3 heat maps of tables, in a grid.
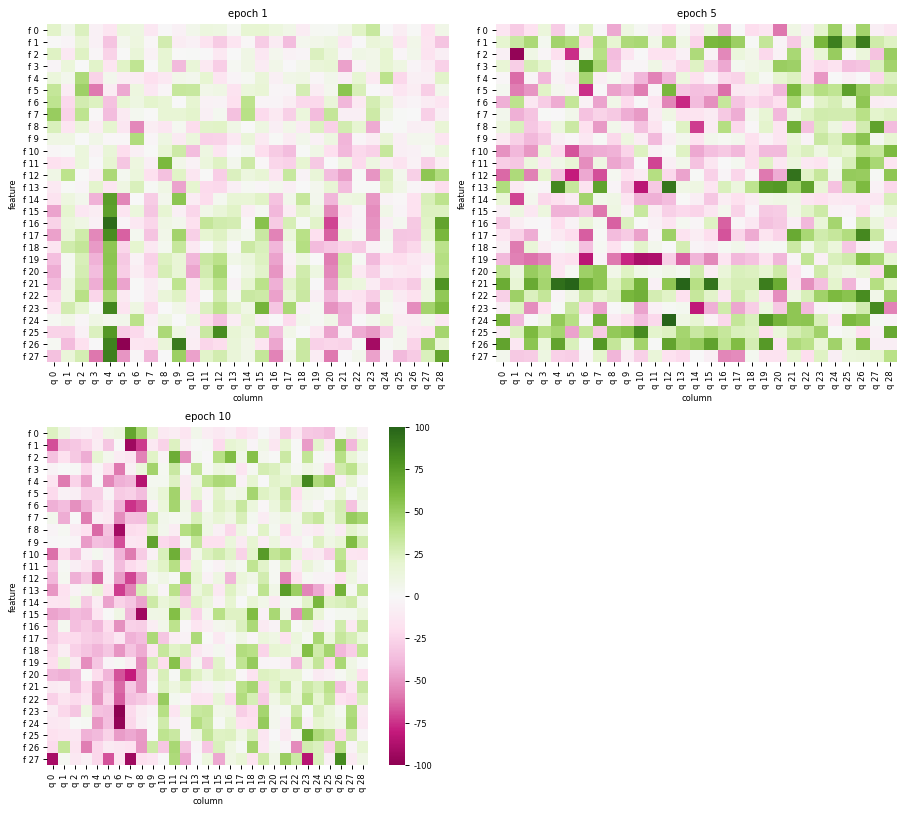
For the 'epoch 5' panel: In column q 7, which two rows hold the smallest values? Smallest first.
f 12, f 15
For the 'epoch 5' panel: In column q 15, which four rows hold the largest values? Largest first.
f 21, f 26, f 1, f 25
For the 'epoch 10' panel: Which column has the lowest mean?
q 6
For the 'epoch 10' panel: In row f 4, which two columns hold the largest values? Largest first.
q 23, q 25
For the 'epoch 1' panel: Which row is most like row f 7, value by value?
f 6
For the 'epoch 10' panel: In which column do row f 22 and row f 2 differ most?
q 16
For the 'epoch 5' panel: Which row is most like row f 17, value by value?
f 5
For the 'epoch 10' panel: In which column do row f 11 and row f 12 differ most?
q 21
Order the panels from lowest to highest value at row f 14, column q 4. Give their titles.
epoch 5, epoch 10, epoch 1
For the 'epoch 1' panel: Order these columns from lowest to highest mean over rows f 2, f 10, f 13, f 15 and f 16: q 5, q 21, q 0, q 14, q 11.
q 21, q 0, q 5, q 14, q 11
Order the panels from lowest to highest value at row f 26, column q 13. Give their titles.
epoch 10, epoch 1, epoch 5
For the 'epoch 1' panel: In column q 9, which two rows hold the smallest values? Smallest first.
f 13, f 3
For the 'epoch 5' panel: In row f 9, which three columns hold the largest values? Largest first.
q 26, q 25, q 23
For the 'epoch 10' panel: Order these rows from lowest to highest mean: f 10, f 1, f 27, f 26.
f 1, f 27, f 26, f 10
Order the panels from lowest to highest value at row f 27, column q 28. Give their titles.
epoch 10, epoch 5, epoch 1
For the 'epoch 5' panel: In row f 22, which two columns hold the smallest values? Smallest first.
q 20, q 0
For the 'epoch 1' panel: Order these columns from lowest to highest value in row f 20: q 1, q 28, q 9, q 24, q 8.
q 24, q 1, q 9, q 8, q 28
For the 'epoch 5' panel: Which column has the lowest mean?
q 1
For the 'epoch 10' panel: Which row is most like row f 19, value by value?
f 26
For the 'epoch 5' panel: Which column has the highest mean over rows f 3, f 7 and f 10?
q 28
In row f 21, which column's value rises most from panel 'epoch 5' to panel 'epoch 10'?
q 25
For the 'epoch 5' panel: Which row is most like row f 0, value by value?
f 16
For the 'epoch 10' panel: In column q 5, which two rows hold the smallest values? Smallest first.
f 27, f 4
